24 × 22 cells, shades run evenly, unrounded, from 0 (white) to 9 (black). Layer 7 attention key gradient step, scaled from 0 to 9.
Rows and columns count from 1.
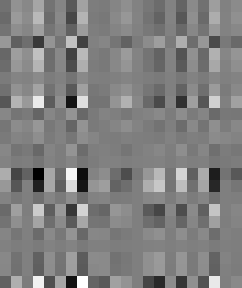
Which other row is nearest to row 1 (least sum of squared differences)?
8
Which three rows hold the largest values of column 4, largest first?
15, 16, 4
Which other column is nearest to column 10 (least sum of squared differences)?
9
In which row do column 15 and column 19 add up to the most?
24
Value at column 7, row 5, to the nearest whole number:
7
